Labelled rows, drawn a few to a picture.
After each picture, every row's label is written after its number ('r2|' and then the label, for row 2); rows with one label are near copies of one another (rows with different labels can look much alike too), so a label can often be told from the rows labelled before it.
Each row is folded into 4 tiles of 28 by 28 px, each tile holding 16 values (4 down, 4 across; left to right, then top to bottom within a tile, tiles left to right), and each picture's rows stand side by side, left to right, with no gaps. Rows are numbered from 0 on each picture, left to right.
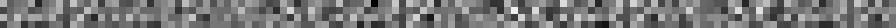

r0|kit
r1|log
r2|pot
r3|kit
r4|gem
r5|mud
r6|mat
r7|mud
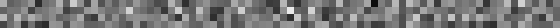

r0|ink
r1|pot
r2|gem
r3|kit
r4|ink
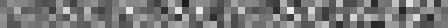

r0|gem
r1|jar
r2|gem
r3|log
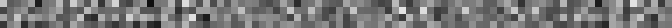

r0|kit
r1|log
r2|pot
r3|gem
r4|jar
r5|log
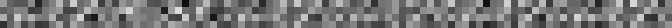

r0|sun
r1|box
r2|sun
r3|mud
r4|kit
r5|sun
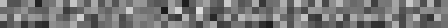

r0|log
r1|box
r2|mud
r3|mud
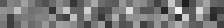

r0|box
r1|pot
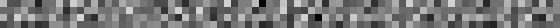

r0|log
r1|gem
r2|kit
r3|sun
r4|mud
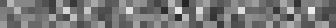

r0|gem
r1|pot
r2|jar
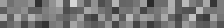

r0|ink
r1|kit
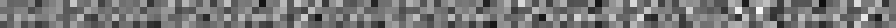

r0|sun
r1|ink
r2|kit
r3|log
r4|ink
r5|sun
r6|mat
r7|sun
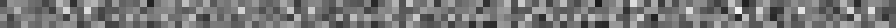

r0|mat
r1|sun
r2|jar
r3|sun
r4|ink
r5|log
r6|pot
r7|jar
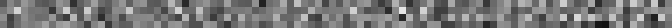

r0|box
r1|jar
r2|sun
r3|pot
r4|log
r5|mud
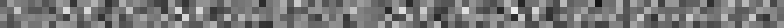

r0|mat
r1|gem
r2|ink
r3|box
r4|pot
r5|kit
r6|sun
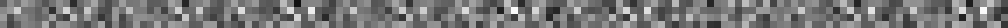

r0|box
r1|jar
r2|jar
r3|jar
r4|pot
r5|gem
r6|log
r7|jar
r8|mat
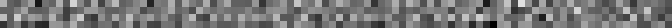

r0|log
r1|kit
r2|sun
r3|mud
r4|ink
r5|jar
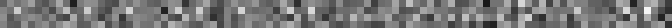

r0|jar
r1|box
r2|jar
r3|sun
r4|log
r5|mat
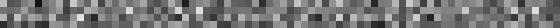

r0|log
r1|jar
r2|sun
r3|mud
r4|jar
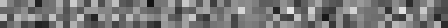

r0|mud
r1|log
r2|box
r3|box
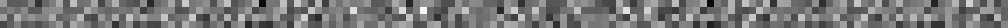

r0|sun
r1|sun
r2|kit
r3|jar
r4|box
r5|gem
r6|kit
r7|sun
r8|ink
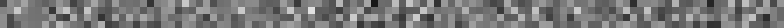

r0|box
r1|ink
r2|jar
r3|kit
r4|gem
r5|jar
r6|log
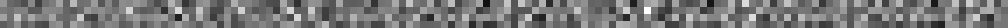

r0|sun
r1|pot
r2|gem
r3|sun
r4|kit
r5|mat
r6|sun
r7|mud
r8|log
